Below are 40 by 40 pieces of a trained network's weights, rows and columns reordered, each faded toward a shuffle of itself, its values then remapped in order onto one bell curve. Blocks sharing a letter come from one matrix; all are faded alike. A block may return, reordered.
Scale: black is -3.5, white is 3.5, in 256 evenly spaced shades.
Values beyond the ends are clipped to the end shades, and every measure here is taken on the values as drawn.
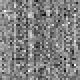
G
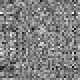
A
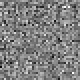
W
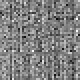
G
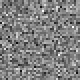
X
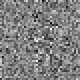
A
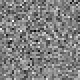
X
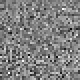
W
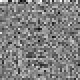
A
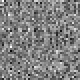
A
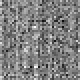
G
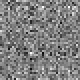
A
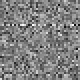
A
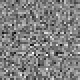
W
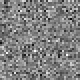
W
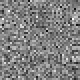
X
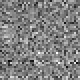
W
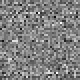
W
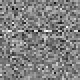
A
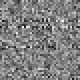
W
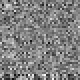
W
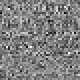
W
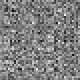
A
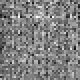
G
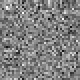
X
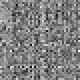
G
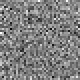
X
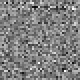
W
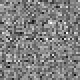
W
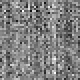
G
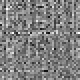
G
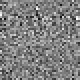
A
